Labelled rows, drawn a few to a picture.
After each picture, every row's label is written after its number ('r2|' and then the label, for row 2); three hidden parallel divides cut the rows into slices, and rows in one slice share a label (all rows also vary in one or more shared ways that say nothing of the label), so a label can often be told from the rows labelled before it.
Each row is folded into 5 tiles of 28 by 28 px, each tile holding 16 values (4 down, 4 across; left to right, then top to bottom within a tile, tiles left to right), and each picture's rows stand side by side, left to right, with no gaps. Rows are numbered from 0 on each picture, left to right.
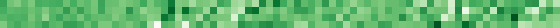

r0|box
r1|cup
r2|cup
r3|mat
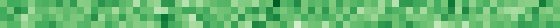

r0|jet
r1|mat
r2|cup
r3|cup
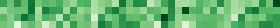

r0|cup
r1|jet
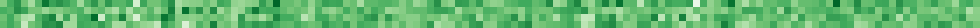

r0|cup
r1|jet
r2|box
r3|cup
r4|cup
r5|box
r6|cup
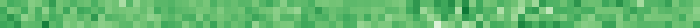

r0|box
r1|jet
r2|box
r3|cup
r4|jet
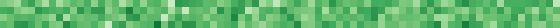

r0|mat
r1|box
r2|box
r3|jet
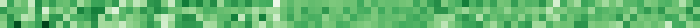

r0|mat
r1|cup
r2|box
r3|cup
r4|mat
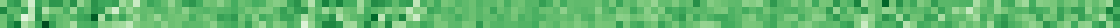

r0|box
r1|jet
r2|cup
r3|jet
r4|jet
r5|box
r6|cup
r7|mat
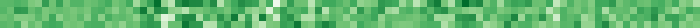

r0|jet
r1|cup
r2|box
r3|cup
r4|box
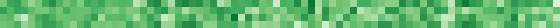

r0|jet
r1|jet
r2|cup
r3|jet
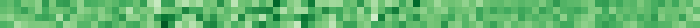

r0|cup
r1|mat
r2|box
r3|box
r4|jet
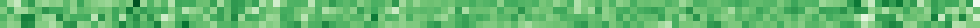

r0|mat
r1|box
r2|box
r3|box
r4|mat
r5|box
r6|cup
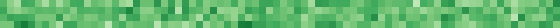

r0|mat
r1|cup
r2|jet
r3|box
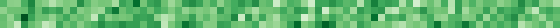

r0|jet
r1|jet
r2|box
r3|mat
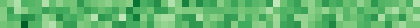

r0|mat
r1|cup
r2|jet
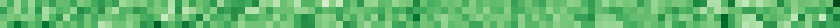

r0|mat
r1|mat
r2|mat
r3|jet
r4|box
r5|mat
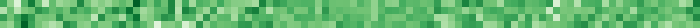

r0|mat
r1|cup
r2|jet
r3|cup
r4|mat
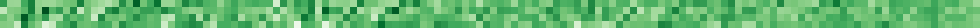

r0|jet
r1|cup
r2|cup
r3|mat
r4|cup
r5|jet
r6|box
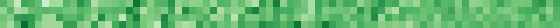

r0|mat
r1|jet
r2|box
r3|jet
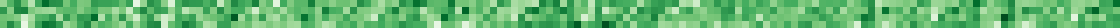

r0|cup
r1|jet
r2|jet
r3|cup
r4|mat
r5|cup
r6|jet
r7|jet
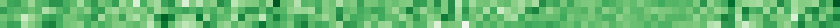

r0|jet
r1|mat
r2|mat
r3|cup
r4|jet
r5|jet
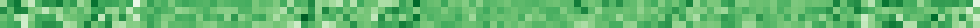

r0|cup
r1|jet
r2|jet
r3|box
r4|cup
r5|box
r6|cup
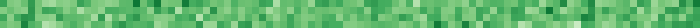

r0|box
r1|cup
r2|jet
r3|mat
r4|jet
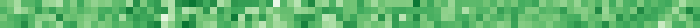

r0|mat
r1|jet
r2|mat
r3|box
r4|mat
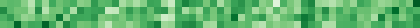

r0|mat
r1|jet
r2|box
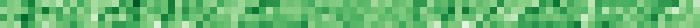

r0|box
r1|cup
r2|box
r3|cup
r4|box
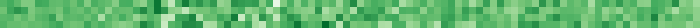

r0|jet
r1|cup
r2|mat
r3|jet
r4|box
